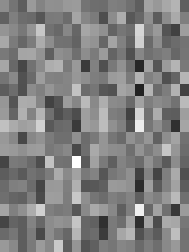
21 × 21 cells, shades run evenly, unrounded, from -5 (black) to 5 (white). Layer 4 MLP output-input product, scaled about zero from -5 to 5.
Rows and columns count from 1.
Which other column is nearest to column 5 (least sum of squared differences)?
1
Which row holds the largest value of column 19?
13
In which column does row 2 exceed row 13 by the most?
9
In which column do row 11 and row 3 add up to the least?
20
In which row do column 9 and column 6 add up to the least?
11
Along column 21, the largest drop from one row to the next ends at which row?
8
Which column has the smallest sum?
3
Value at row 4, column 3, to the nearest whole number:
-1
